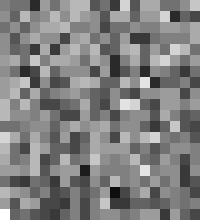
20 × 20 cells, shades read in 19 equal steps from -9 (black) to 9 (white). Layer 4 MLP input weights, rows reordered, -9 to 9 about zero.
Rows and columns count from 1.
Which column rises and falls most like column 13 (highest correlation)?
9
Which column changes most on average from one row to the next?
15
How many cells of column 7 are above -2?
12
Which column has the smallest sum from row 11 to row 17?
19
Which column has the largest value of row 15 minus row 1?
4
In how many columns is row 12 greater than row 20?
14
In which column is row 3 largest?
7
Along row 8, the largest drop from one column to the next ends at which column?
16
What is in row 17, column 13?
0
